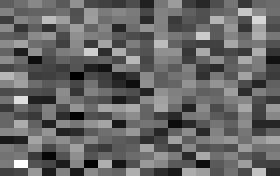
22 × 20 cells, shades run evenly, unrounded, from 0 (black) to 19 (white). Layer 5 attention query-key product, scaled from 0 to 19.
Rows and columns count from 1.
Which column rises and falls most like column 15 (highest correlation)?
7
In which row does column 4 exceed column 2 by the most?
18
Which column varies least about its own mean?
17
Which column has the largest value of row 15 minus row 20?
4
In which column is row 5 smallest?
11
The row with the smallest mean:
9
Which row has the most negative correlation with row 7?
21
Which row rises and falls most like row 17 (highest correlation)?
15
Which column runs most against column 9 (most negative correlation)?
2
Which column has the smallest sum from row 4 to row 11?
20
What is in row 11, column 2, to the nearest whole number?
12
